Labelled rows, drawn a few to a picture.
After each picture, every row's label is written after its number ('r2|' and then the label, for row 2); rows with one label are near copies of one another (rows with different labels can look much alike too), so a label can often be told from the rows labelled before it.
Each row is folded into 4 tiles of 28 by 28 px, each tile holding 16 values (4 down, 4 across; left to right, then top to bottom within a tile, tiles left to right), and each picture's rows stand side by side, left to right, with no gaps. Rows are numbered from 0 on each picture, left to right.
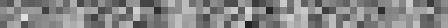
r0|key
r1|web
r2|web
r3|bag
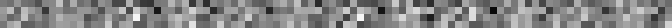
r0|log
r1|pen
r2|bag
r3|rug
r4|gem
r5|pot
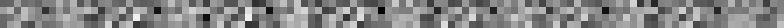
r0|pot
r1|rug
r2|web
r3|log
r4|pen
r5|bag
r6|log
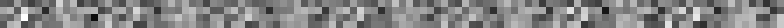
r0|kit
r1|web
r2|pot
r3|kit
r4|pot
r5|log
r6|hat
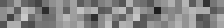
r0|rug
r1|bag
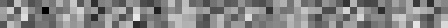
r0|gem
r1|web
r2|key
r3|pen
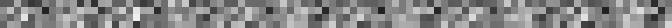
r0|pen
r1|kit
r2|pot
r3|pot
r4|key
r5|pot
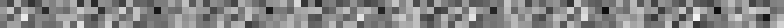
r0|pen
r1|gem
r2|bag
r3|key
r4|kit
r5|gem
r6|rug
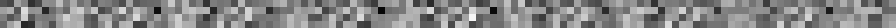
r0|web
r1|pot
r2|hat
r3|bag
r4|kit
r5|pot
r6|log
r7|bag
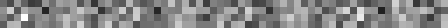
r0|pen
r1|gem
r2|web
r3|kit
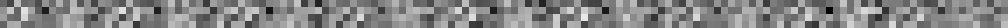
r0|gem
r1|log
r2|bag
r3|rug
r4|hat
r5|kit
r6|gem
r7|pot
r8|pen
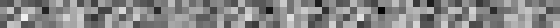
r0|key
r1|log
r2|pot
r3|bag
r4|web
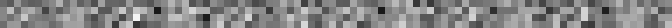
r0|key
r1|rug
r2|pen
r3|bag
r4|hat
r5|web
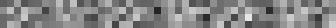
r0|kit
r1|rug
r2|rug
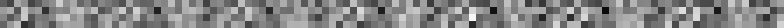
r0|web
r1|gem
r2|gem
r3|gem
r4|kit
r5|log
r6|kit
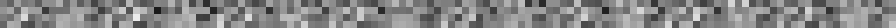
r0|hat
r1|hat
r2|pen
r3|log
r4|bag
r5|pot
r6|kit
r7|web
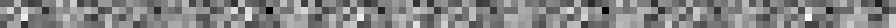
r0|kit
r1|bag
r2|gem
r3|pen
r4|web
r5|log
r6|gem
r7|hat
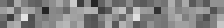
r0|bag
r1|kit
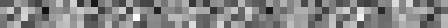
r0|bag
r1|pen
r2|gem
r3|kit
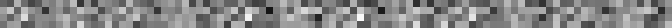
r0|pen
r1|bag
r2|rug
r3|pen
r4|kit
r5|pot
